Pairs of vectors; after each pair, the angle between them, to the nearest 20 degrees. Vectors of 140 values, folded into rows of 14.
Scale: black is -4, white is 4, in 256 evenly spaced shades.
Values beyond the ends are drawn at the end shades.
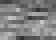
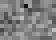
80 degrees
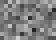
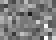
100 degrees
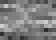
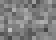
60 degrees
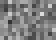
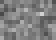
60 degrees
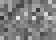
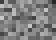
120 degrees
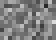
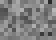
100 degrees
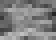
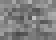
140 degrees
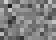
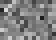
120 degrees
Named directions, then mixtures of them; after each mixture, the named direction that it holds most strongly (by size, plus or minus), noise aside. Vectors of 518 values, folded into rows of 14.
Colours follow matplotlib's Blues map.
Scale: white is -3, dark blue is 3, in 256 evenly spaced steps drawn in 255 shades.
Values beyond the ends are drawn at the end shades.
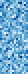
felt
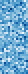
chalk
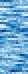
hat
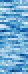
hat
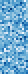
chalk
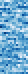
hat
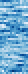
hat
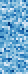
chalk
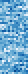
chalk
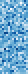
chalk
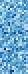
felt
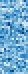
chalk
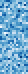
felt
